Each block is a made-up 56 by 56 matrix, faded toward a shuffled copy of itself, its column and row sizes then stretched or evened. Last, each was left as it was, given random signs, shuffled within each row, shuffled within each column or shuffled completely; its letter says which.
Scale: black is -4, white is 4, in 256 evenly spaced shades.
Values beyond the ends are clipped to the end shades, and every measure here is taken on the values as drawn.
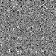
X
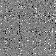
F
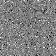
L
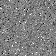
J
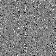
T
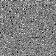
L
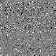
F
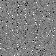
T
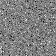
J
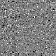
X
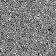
J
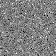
J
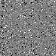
F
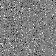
T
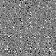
X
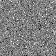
J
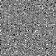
X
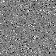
L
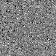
L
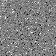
J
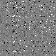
F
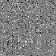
X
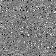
L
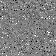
L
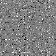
F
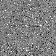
L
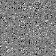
F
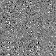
F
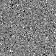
T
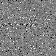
L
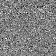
L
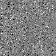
T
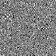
X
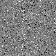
T
